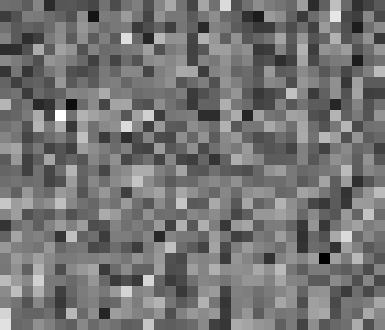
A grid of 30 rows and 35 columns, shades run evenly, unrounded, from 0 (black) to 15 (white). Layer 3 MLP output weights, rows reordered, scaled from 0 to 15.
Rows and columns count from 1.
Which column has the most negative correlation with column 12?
14
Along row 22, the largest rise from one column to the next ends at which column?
7
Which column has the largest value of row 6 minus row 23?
28
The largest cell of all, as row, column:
11, 6
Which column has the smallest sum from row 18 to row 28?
30
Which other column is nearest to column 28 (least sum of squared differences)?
21
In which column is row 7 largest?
35
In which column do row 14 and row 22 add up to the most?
32
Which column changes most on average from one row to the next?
12
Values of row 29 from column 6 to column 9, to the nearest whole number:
4 11 6 8
